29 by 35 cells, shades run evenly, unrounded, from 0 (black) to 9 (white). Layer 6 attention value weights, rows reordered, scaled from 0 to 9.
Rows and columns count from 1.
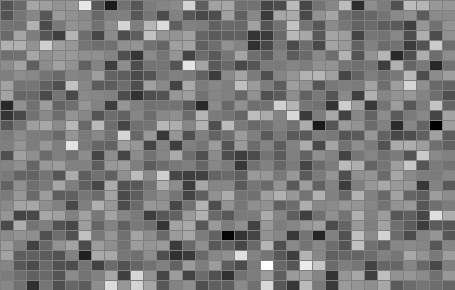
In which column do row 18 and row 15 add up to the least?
14
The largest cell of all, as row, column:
27, 21
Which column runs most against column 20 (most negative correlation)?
2
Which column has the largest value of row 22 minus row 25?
34
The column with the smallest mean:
17
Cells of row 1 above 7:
2
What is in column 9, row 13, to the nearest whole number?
4
